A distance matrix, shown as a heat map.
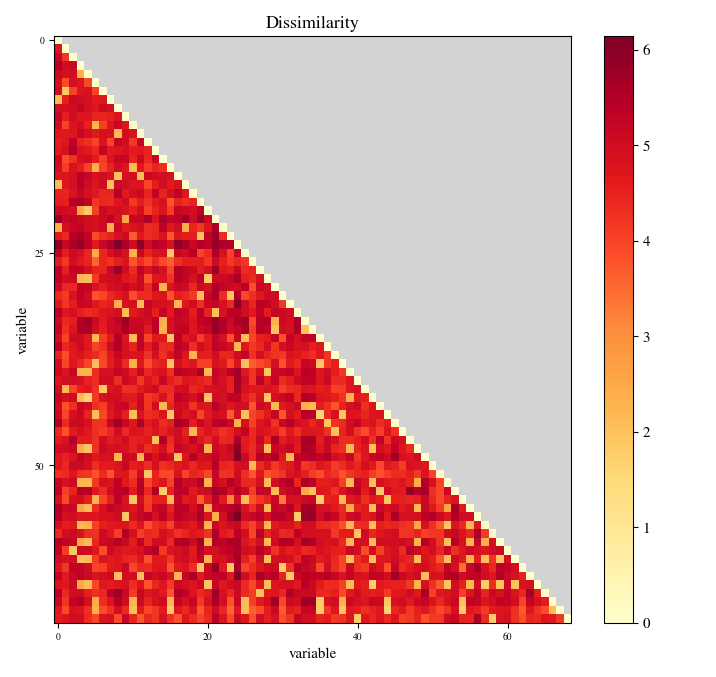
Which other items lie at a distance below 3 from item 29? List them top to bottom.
14, 33, 34, 43, 53
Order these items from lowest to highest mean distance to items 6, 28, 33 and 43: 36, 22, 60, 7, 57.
57, 60, 36, 7, 22
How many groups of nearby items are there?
16
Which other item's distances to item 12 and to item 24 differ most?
51
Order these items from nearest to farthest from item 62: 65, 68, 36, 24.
68, 65, 36, 24
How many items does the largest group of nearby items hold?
13
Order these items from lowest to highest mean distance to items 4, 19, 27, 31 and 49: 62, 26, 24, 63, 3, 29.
63, 62, 26, 3, 29, 24
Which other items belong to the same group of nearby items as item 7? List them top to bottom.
0, 17, 22
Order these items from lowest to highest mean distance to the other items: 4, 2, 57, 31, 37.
57, 4, 37, 31, 2
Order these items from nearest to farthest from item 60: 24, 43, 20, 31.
43, 31, 20, 24
